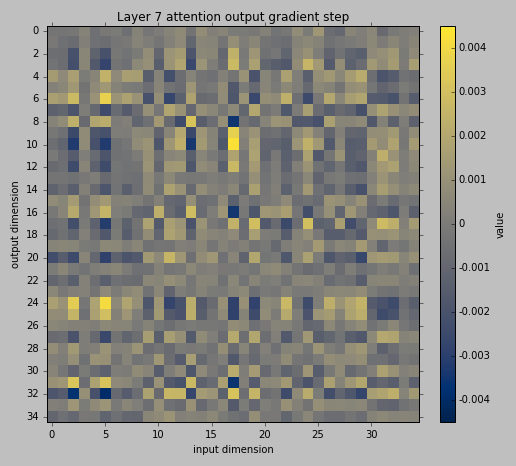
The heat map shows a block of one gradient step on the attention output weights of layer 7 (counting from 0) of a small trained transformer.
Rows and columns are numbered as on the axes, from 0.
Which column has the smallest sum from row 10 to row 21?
5
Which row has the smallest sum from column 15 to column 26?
8
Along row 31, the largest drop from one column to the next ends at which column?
17
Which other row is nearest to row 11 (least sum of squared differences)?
30
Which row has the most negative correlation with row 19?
13
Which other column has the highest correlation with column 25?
23
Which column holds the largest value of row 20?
11
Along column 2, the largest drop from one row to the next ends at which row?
32
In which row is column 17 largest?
10
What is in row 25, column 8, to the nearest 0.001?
0
